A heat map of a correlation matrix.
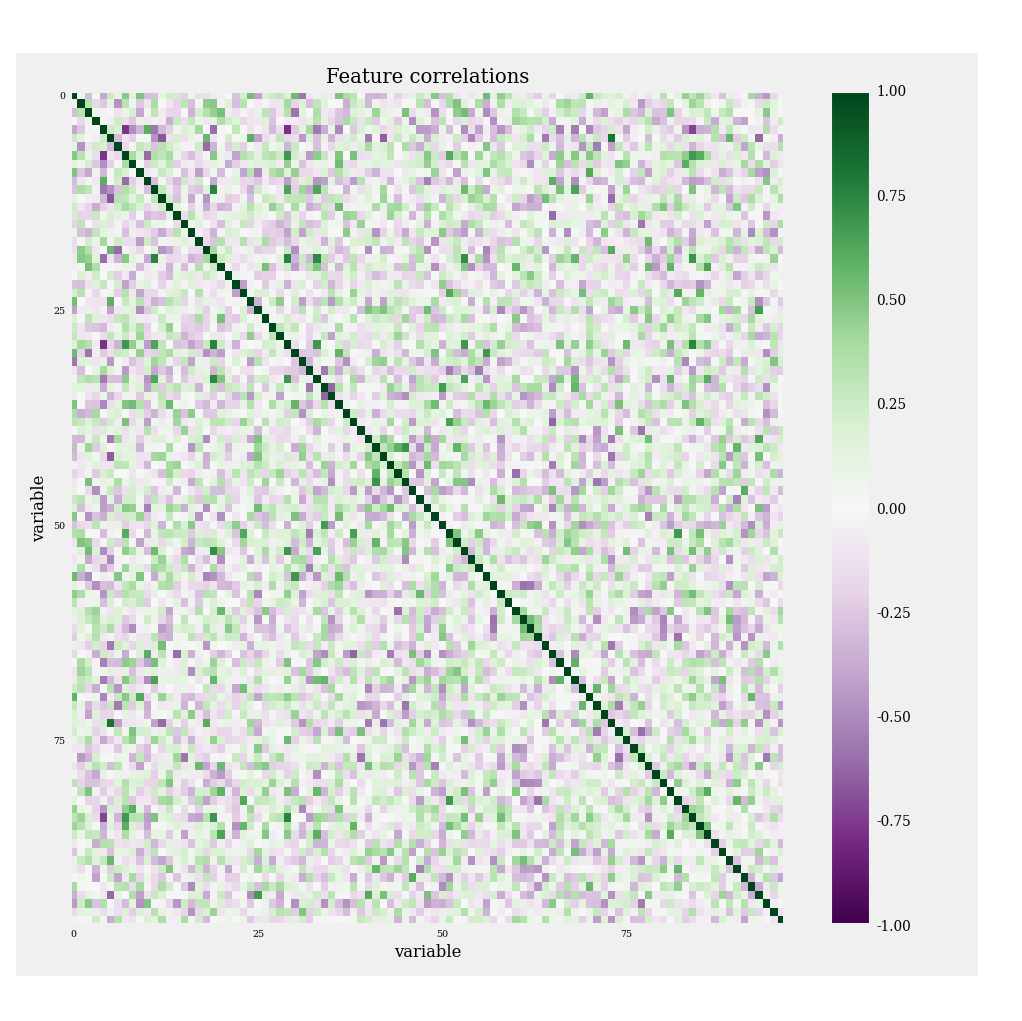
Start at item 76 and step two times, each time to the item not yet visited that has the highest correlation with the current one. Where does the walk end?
93
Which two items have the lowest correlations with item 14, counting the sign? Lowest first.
65, 94
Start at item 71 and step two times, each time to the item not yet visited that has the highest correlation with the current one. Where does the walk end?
23
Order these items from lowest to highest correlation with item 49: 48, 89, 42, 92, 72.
42, 89, 92, 48, 72
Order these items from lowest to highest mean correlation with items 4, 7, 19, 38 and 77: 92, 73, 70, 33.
73, 70, 92, 33
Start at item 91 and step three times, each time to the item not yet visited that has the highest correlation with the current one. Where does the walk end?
10
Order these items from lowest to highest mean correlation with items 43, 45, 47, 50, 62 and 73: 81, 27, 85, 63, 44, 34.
27, 81, 85, 44, 63, 34
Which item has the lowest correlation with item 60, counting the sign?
44
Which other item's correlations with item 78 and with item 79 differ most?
20
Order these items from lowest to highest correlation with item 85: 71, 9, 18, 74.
9, 74, 18, 71
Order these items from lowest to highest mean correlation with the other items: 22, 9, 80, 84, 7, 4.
4, 22, 9, 80, 84, 7
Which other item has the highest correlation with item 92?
70
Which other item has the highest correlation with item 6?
56
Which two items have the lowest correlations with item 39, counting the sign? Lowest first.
77, 71
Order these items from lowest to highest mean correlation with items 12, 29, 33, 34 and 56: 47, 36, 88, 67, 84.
67, 88, 47, 36, 84
